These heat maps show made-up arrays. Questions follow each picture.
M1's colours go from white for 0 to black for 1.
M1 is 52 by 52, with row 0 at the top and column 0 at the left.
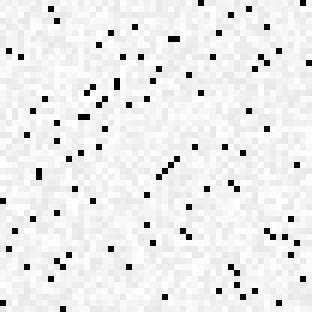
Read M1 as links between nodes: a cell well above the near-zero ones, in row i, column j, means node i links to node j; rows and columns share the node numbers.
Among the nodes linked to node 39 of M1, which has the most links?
node 31
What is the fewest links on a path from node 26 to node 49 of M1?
5
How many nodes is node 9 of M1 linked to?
5
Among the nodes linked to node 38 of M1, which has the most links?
node 44
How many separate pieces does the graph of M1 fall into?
4
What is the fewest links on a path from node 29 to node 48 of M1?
4
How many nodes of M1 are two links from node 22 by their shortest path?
1
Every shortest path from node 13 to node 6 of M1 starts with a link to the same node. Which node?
node 25
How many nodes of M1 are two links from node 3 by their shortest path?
4
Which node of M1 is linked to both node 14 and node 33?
node 15
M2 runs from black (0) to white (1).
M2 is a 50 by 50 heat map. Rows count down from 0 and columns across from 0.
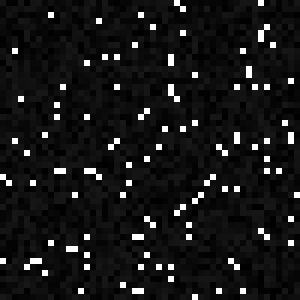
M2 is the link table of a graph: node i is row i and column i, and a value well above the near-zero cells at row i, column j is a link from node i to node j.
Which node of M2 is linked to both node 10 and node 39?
node 14
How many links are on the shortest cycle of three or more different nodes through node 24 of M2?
5
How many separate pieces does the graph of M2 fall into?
3
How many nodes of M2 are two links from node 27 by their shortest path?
1
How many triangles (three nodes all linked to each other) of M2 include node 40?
0
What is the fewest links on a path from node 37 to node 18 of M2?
6
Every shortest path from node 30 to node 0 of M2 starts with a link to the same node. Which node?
node 5
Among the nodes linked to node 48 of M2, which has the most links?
node 23
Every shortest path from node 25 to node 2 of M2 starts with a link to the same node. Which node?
node 4
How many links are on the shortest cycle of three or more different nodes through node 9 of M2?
4
